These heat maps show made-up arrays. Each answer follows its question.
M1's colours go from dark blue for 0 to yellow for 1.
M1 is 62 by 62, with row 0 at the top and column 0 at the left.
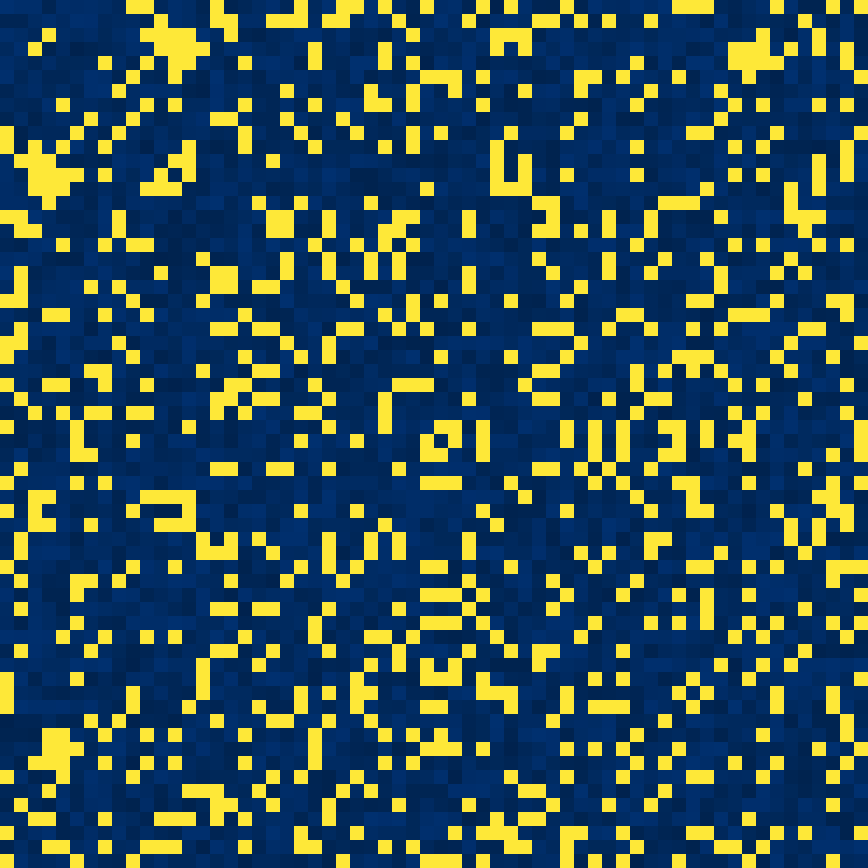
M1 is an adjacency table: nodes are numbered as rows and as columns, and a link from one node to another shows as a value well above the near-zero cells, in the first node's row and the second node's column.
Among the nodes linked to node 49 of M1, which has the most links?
node 23
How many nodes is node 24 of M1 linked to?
8
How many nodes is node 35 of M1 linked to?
11
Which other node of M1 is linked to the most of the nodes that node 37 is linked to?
node 3
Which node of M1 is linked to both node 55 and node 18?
node 50
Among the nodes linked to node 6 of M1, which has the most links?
node 29
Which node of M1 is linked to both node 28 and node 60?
node 27
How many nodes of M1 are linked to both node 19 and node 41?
5
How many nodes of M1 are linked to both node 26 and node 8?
2
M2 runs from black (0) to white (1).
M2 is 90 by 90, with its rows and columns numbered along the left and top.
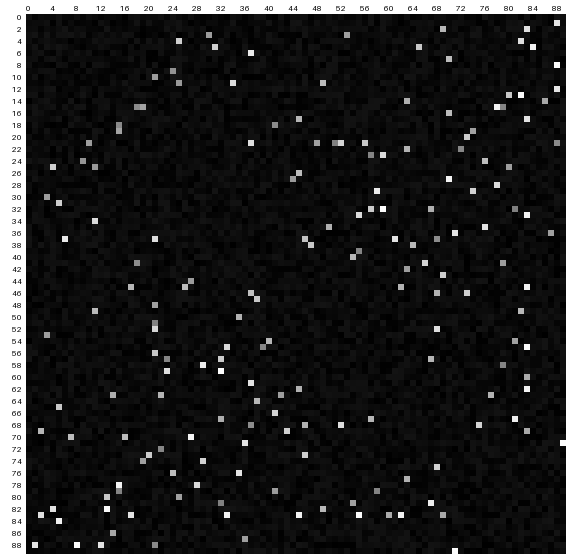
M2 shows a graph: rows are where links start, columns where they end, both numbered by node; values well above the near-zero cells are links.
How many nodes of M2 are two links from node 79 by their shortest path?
5
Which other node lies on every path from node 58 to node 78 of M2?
node 15
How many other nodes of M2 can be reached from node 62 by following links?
11
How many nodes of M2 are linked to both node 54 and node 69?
0
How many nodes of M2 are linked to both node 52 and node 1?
0
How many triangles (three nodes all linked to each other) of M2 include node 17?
1
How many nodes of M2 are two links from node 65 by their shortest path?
2
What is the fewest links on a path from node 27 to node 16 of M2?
2
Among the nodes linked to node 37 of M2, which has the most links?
node 21
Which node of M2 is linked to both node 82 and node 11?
node 49
